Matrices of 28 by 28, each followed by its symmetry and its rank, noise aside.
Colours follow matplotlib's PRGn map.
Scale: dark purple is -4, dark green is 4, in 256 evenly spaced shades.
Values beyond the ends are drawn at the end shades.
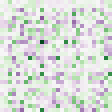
no symmetry, rank four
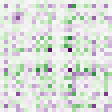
symmetric, rank three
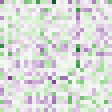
no symmetry, rank four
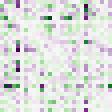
antisymmetric, rank four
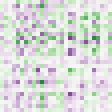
no symmetry, rank three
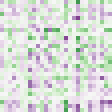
no symmetry, rank three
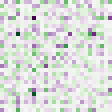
antisymmetric, rank four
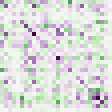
symmetric, rank four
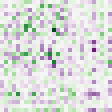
no symmetry, rank five
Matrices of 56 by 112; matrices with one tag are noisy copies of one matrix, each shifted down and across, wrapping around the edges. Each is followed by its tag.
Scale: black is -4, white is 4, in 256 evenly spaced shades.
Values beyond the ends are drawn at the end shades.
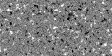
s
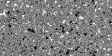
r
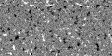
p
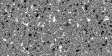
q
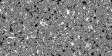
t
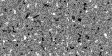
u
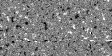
p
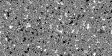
q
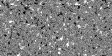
s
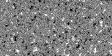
q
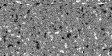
p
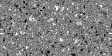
t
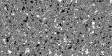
q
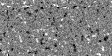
p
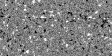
s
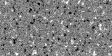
q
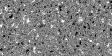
q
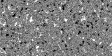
q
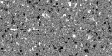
t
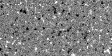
r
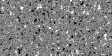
q
